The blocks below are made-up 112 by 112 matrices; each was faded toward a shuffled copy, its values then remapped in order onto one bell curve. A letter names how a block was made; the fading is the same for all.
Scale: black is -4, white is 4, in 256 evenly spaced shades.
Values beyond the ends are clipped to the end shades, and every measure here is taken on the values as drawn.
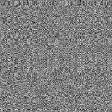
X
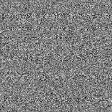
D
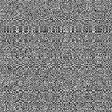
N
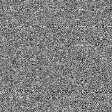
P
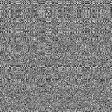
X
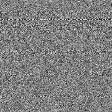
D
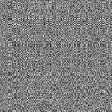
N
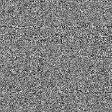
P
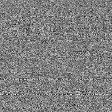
D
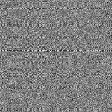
X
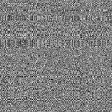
X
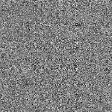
P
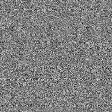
D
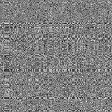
X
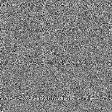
P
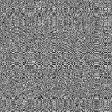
N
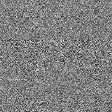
P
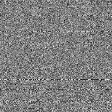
P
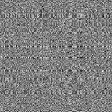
X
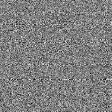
P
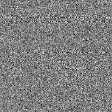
P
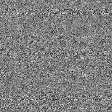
D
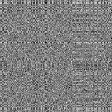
N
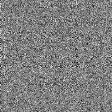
P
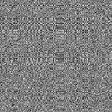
N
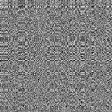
N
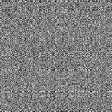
X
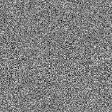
P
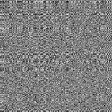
N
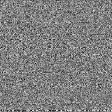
D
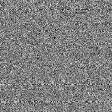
D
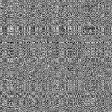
N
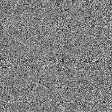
P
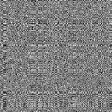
N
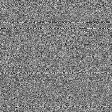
D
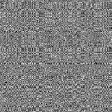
N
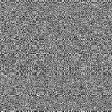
X
